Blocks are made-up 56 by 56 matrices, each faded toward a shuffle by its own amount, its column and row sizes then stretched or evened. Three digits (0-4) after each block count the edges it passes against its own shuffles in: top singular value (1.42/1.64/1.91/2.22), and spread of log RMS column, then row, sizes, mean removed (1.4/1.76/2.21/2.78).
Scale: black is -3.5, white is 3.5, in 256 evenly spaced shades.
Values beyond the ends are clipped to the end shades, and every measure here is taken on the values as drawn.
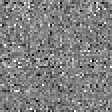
0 0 3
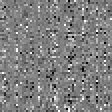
2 4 0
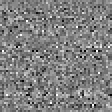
1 0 3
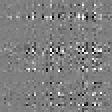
4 4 4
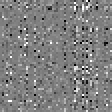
3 4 1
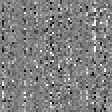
2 4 0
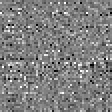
2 0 3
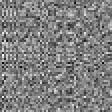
4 3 1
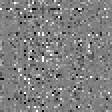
0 3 3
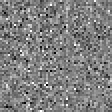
0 2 0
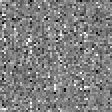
0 3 0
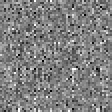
2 2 1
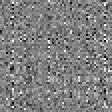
3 3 1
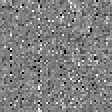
1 3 0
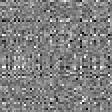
4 2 3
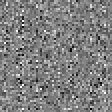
0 3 1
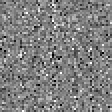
1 2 0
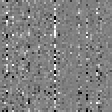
2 4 1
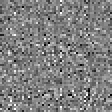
0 3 3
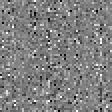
1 3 1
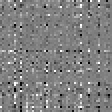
3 4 3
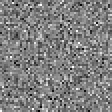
2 0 0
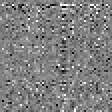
3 2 2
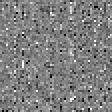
1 3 1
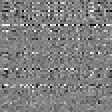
4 1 4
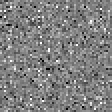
0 1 1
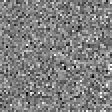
0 0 0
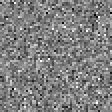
0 1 0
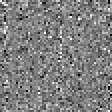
1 3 0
